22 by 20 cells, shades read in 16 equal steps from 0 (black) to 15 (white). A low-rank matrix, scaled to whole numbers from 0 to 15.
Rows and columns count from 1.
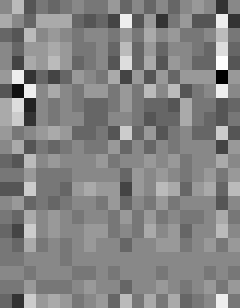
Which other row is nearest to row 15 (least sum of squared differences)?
11
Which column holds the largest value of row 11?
2
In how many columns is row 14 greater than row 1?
12
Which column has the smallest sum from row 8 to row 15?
19
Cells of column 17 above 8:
3
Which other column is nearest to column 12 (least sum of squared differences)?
17
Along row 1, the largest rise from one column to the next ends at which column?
20
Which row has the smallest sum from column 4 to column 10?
8
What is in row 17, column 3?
12
